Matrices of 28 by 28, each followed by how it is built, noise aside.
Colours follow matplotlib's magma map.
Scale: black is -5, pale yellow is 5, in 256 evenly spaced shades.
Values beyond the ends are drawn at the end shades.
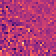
lower triangular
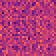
blocks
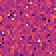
sparse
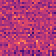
blocks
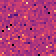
sparse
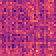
blocks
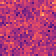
smooth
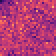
smooth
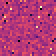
sparse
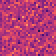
repeating rows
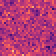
smooth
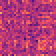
blocks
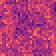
smooth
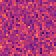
repeating rows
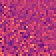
lower triangular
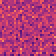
repeating columns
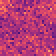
smooth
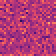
blocks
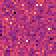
sparse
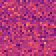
repeating columns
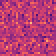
repeating columns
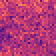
smooth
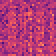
blocks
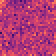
smooth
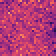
smooth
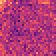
smooth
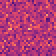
repeating columns
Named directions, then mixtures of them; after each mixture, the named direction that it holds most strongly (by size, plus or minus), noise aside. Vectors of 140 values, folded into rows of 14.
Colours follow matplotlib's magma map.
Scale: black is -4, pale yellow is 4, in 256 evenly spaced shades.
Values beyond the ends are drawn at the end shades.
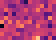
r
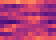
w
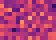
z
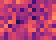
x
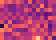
r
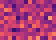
z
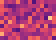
r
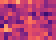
w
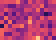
r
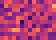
z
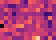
r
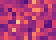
x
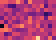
r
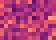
x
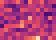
r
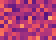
r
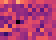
x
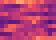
w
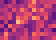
x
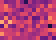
r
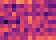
w
